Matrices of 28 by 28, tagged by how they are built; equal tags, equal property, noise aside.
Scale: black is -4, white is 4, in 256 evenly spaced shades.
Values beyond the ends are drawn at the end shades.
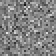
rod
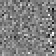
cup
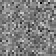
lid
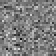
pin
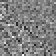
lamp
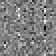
cup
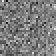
lid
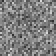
lid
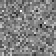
rod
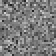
rod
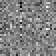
pin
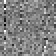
cup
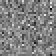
cup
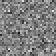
rod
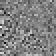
lamp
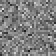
rod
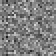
lid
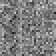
lid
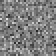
rod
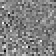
lamp
